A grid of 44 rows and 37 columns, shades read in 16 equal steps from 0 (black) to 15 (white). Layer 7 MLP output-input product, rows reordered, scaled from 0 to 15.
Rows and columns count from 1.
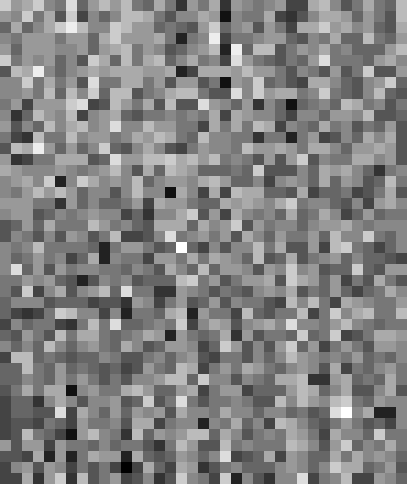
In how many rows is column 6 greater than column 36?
19
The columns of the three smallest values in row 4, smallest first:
17, 21, 28
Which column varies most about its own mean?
7
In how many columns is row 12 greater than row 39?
22
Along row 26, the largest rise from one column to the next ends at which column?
27
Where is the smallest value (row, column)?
43, 12
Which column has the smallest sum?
1
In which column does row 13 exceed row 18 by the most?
16
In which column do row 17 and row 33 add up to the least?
6
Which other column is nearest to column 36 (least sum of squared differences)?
35
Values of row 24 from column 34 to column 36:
6 6 5
